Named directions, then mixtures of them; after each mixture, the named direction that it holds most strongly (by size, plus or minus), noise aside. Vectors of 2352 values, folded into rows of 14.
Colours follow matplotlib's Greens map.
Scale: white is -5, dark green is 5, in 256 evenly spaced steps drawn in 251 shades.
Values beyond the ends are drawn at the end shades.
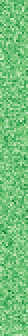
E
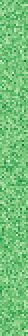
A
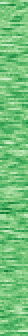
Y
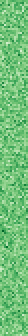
E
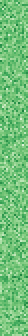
A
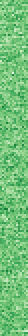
A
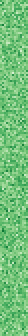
A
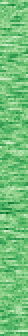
Y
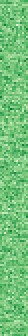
E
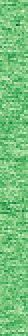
Y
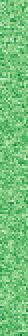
E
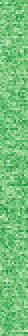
A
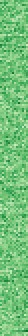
A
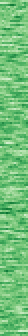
Y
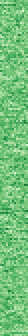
E
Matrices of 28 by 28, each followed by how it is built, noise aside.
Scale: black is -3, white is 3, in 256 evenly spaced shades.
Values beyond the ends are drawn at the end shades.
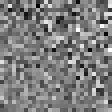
upper triangular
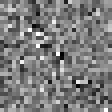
banded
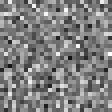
repeating columns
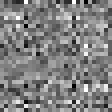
low rank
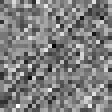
Hankel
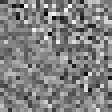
upper triangular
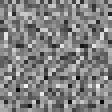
repeating columns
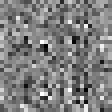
low rank
